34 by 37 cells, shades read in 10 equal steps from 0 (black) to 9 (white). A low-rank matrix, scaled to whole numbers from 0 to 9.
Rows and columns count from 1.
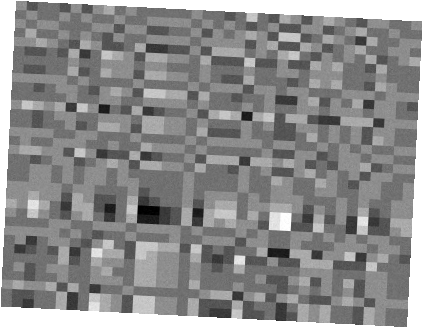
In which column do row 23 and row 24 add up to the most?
26
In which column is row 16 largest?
13
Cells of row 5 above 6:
1
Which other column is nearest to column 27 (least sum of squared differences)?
24
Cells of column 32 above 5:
7
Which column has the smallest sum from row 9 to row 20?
25
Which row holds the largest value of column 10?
27
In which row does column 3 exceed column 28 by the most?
23
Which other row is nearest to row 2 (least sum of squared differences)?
16
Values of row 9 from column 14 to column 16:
4 4 4
